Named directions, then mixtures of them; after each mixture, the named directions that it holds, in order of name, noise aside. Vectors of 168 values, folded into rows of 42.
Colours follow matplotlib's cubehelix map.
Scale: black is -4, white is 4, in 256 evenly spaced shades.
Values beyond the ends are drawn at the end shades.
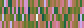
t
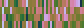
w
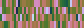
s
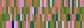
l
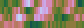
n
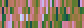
l, n, w.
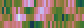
n.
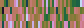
w.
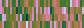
s, w.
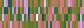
t.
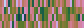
l, n, t.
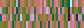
l, s.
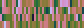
s.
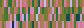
l, t.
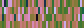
t, w.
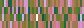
t.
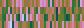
l, t, w.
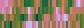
n, t, w.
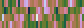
n, s, t.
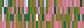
t, w.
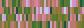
n, s, w.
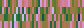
l, s, t.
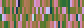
s.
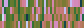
s, t, w.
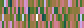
t.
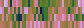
n, t.
